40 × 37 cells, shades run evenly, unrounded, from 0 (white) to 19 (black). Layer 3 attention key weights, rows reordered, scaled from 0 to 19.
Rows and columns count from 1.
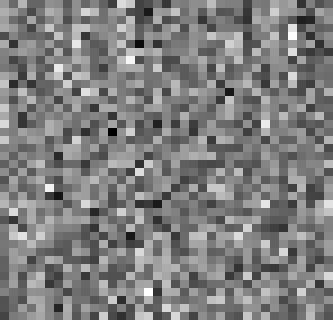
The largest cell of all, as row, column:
17, 13
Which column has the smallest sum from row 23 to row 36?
37
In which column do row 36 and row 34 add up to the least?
19
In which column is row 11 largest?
2
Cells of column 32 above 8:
35
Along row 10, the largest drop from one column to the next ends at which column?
33
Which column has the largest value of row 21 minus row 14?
1
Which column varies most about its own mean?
16
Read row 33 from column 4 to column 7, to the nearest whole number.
14 10 6 7
